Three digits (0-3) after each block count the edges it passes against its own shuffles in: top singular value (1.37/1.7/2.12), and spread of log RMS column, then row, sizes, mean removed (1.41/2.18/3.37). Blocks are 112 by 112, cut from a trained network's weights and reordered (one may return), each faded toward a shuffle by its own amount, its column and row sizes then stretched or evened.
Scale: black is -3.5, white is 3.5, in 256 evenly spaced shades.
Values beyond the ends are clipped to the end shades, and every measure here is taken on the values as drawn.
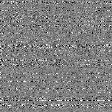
2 1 3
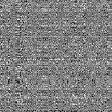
3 2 0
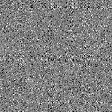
2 1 1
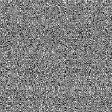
2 2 0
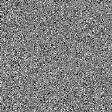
1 2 0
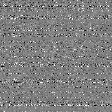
0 1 3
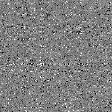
1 1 2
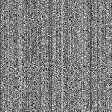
3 0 1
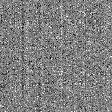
1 0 1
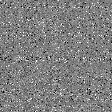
0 0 2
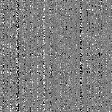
2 3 1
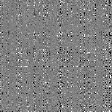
1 3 2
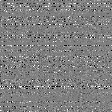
1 1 3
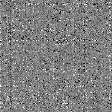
1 1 2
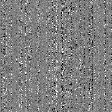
1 3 0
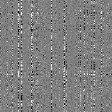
3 3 1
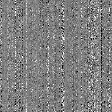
2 3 1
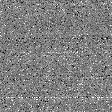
1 0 1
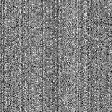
3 1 0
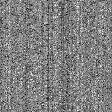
2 1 0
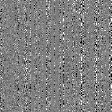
3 3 0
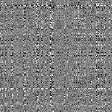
3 3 2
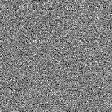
2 0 1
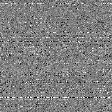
2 1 2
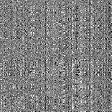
3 2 2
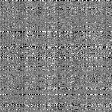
3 0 3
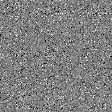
0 1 1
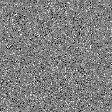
1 1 0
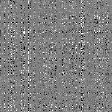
1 3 2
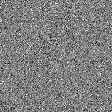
1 0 0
